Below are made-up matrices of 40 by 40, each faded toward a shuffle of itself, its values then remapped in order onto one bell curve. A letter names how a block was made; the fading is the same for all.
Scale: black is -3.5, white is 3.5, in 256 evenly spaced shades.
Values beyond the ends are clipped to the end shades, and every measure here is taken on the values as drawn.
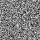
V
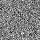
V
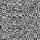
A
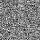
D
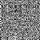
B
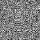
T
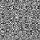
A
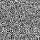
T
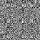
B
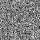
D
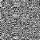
B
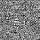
T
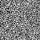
D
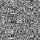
A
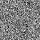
D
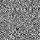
A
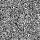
V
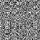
B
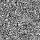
D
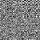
B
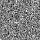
D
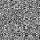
A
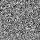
V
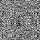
B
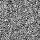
V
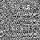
T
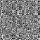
A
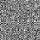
B
